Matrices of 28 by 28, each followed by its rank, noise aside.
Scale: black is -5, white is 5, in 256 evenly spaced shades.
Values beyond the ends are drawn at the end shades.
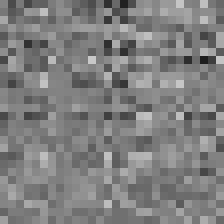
three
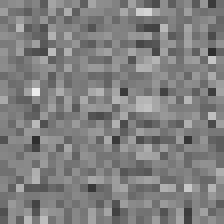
four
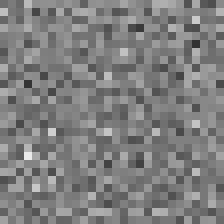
five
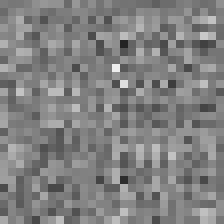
four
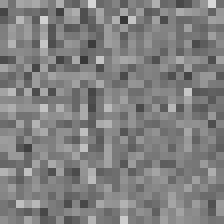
five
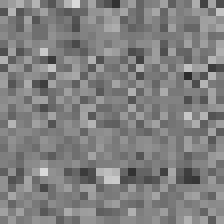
four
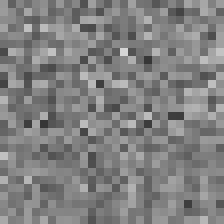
six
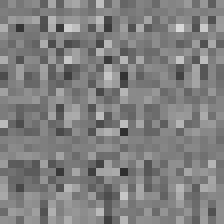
three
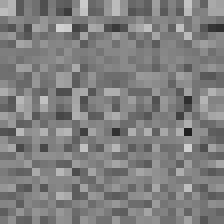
two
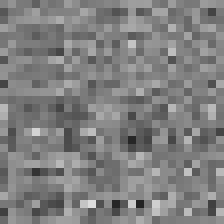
four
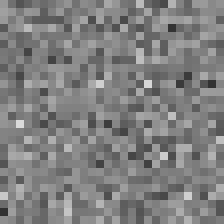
six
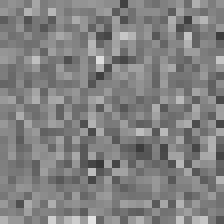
six
